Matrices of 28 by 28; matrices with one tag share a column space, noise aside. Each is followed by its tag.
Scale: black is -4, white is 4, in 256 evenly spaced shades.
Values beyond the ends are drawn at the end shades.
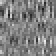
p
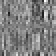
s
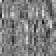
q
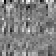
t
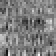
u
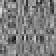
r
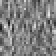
q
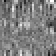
t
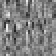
q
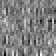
u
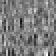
u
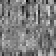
s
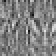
q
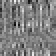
t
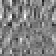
p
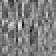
q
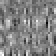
u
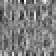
s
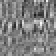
q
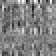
t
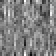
s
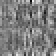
s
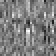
q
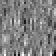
u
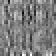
s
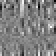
t
